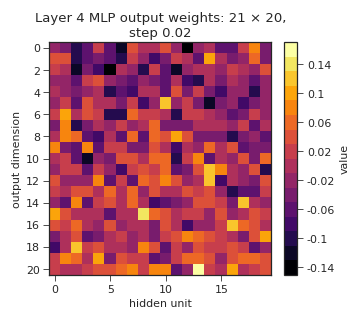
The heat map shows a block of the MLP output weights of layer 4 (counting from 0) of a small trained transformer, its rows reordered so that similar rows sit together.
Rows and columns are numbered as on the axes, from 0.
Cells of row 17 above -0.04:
15
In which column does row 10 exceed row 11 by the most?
19
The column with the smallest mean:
5
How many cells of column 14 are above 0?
10
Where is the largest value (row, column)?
20, 13
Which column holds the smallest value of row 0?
12
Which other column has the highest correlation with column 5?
2
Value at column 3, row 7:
-0.04
